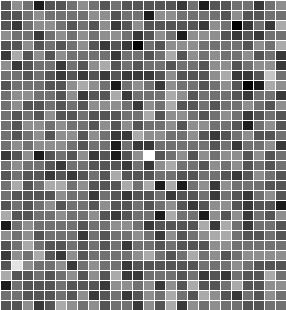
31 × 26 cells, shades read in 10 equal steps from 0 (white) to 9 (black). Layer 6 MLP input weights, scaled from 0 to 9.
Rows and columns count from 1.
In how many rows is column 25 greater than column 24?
8
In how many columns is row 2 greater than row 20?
6
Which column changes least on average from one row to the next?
3
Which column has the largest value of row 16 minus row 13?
4
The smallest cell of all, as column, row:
14, 16
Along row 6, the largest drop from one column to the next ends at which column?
2
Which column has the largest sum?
23
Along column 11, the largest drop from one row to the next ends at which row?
10
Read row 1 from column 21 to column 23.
6 5 5
